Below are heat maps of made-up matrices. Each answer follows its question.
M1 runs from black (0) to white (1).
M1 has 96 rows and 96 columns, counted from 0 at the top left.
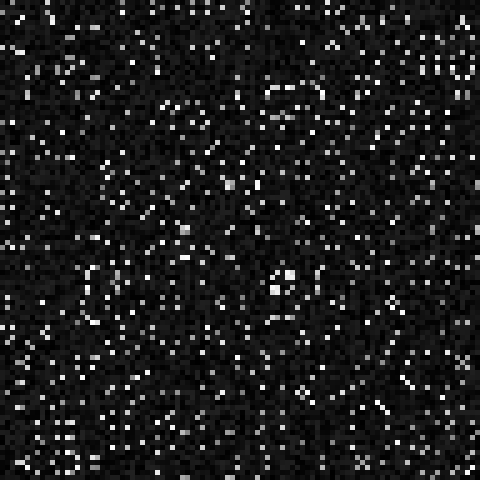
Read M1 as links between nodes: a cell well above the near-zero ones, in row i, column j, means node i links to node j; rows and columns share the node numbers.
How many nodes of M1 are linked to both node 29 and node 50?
2
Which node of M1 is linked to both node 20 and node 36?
node 37
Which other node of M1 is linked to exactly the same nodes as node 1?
node 21
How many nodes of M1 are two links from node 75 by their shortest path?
4
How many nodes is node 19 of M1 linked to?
9
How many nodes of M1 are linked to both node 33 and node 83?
2
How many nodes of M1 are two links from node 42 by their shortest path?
8
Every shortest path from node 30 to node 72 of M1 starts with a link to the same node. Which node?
node 49
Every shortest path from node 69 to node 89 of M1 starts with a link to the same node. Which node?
node 27
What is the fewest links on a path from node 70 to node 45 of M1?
7
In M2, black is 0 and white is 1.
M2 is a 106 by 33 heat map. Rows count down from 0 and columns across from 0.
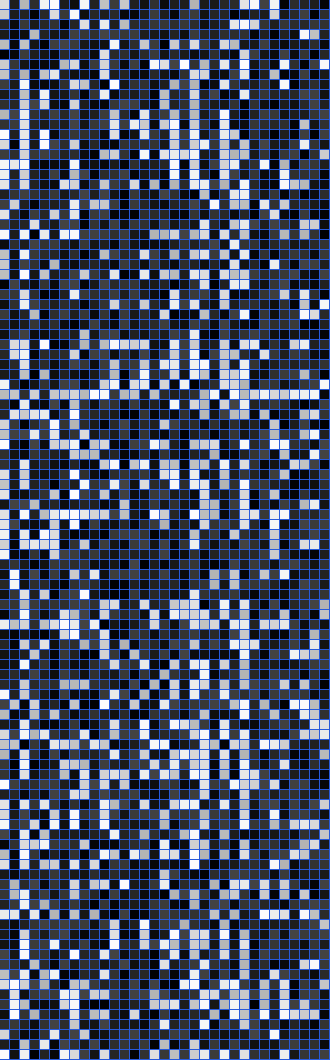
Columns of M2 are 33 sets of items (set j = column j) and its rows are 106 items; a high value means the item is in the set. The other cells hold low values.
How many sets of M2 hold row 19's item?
3
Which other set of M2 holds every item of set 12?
24
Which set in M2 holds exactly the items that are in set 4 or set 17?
2
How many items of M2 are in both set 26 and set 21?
9
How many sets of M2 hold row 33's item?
2
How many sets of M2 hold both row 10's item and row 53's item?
3
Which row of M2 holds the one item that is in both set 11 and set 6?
77
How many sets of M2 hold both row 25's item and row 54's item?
3
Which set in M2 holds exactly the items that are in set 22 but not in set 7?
14
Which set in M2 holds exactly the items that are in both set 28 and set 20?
15
